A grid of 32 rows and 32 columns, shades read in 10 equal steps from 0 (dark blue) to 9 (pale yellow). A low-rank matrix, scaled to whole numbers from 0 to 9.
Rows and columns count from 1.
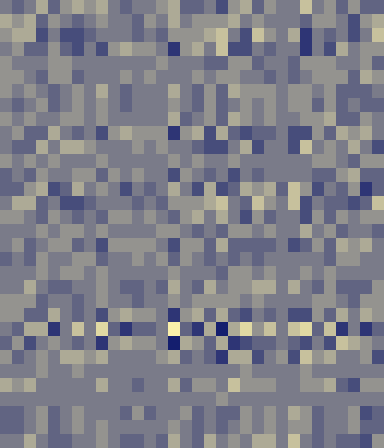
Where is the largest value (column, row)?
15, 24
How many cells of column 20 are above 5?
6
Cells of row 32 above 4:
9
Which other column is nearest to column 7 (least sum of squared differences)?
4
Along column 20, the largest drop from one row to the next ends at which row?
25
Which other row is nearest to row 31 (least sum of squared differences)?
8
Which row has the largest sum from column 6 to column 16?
26
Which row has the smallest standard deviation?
29
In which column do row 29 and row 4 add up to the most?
19
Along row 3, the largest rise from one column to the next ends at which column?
22
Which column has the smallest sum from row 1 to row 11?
30
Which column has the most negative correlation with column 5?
23
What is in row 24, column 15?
9
